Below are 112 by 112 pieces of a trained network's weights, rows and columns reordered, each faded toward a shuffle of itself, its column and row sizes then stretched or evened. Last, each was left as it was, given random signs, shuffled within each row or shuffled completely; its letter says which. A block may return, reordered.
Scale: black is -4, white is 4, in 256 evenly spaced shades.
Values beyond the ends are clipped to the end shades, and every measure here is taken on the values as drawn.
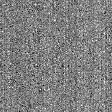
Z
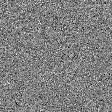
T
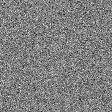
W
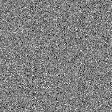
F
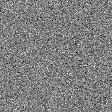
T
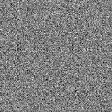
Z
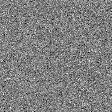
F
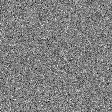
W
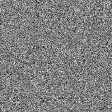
F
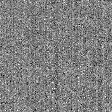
Z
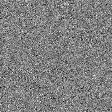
T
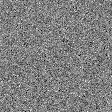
W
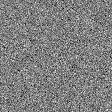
W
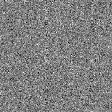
Z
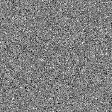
F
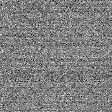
Z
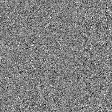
F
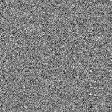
Z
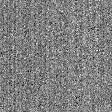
Z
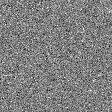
W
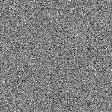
F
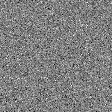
T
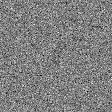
W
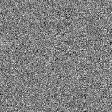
Z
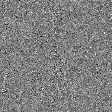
F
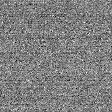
T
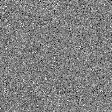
F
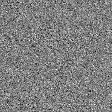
T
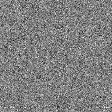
F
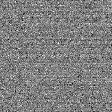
Z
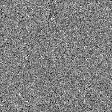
F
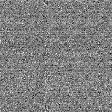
Z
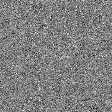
F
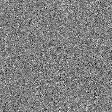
F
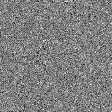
Z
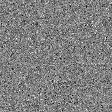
T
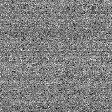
Z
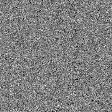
F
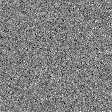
W
